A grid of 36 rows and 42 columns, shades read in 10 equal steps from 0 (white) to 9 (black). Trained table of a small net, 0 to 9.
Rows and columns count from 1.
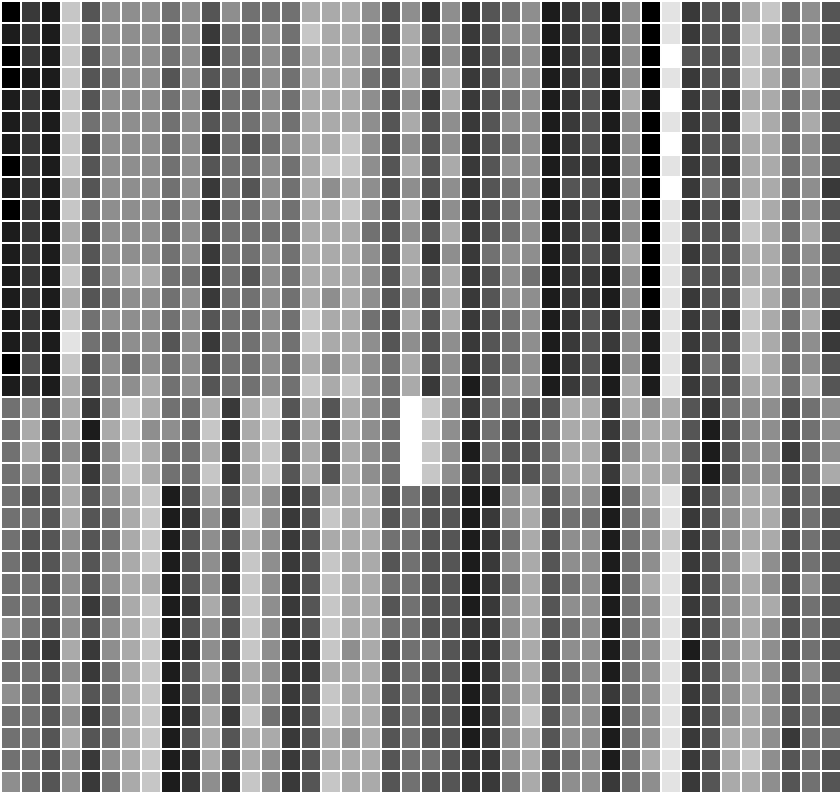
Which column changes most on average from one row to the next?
11
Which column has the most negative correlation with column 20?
34
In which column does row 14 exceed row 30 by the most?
33
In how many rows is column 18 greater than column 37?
1
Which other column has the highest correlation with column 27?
17
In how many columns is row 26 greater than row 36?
5
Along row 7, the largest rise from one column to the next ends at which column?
35
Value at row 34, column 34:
1
